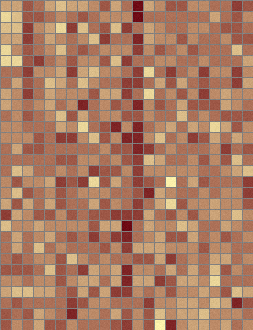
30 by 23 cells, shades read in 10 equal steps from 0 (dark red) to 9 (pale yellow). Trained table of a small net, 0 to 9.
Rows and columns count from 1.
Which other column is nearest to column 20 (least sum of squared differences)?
18
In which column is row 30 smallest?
16
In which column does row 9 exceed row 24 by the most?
14
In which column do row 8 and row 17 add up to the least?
13
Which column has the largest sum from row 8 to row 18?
2
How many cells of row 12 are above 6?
2
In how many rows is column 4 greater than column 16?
13
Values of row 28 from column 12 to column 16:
4 4 2 5 5
